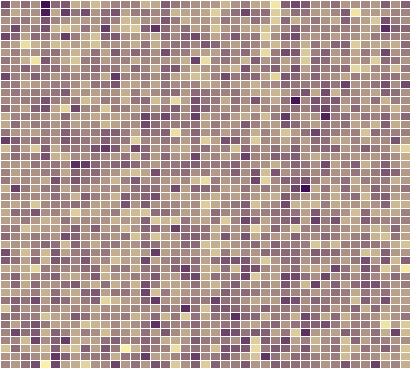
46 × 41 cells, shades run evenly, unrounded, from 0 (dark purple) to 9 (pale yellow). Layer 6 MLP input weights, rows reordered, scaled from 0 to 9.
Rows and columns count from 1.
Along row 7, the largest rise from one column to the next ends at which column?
31
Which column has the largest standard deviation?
5
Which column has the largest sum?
21
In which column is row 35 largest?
26
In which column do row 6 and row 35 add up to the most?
3
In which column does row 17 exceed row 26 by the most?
29
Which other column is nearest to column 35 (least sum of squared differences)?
17
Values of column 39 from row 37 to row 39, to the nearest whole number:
4 3 6
